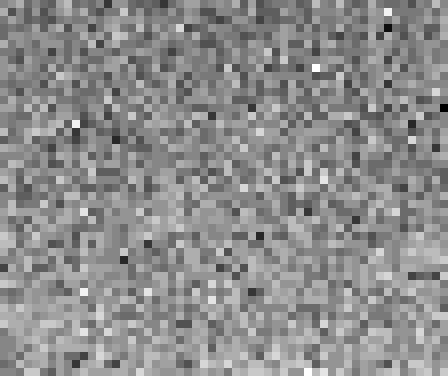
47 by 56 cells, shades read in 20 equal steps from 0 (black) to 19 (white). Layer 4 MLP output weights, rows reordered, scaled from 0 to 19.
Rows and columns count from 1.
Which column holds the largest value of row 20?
35
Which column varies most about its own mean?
49
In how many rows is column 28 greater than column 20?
16
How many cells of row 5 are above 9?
28
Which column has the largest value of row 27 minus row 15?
11
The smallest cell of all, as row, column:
14, 56
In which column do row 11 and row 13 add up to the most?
18
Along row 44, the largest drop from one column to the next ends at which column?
27
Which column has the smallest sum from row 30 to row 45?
33
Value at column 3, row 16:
10
